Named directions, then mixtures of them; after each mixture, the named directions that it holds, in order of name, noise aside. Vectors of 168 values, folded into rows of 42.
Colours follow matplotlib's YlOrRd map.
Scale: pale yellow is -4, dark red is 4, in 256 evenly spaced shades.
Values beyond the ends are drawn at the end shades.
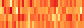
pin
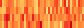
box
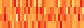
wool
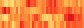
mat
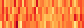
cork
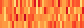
wool.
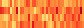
mat, pin.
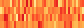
box, pin, wool.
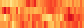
mat.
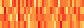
pin, wool.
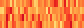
box, pin.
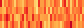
box.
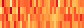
cork, pin, wool.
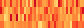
box, pin, wool.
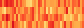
box, mat, wool.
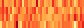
cork.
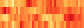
mat.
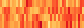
box, mat, wool.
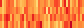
box.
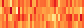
cork, pin.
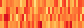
box, wool.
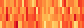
box, cork.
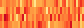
box, wool.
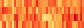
cork, mat.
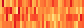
cork, pin.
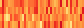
box.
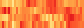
mat.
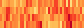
box, mat.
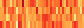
box, cork, pin.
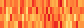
box, cork, pin.
